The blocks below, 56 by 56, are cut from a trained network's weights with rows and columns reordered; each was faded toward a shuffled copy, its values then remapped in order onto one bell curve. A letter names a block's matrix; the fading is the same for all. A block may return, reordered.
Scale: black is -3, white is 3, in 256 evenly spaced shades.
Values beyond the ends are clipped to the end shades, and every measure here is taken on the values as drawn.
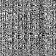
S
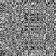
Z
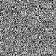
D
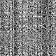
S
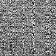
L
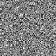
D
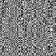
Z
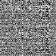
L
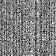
S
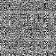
L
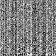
S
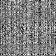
S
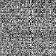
L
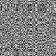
Z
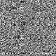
D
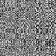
Z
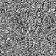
D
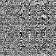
L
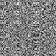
Z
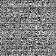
L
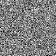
D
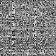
L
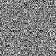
D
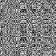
Z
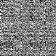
L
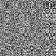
Z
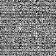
L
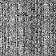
S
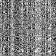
S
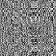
Z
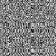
Z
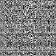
L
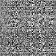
L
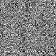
D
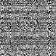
L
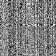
S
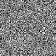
D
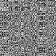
Z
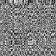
Z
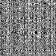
S
